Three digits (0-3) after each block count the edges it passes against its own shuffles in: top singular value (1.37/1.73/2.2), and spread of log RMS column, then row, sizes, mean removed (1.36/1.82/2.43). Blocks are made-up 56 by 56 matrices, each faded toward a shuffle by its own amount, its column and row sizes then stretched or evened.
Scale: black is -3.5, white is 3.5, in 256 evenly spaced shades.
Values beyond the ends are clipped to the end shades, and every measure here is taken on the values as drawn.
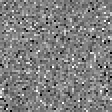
0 0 0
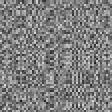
3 2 0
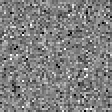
0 1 0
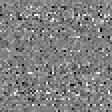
0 0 3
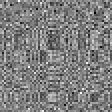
3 1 0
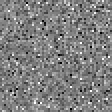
0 0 0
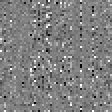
0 3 1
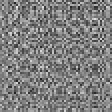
3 2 2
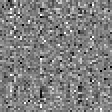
2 2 0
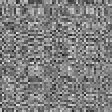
3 2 2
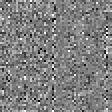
2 3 0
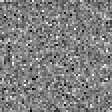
0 0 0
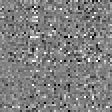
0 2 3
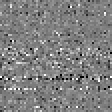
0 1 3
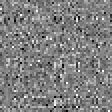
2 1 1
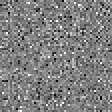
2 0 0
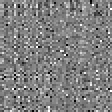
3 1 2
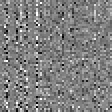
2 3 0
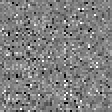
2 2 0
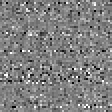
0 0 3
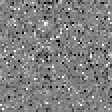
1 0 1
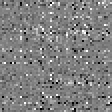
0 2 3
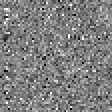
1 1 1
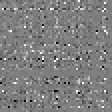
1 2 3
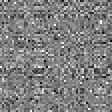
3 0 1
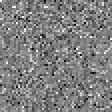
1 0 0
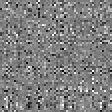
3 2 2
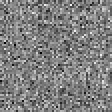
2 0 0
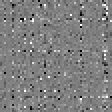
1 3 2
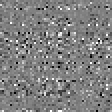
2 2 3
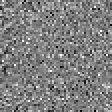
2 0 1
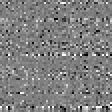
3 2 3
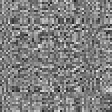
3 2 2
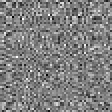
3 0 2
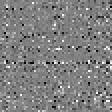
2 2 3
